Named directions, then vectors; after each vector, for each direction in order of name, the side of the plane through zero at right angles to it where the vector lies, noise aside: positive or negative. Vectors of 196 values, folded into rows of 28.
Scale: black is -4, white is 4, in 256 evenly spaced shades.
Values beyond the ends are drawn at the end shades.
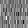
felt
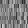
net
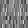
negative, positive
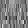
negative, positive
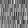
positive, positive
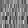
negative, positive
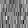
positive, negative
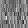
positive, negative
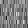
negative, negative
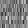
positive, negative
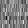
negative, positive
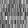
positive, negative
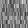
positive, negative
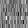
positive, negative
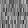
positive, negative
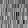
positive, positive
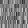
positive, positive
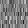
positive, negative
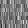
negative, positive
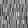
negative, negative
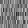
positive, positive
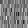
positive, positive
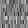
positive, negative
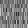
positive, positive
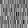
positive, positive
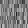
positive, positive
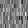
negative, positive
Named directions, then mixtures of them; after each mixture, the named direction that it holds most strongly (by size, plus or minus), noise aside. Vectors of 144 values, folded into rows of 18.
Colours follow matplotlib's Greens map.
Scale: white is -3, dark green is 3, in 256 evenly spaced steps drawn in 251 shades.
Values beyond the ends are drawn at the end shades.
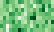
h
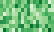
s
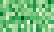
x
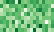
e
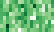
h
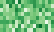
e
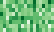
x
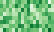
s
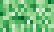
x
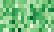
s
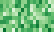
s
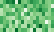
e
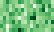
h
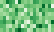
e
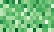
e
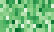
e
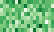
e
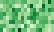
s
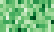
h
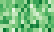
s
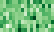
h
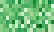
e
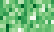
h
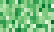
e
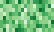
h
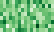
s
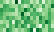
e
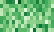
e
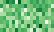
e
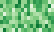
s
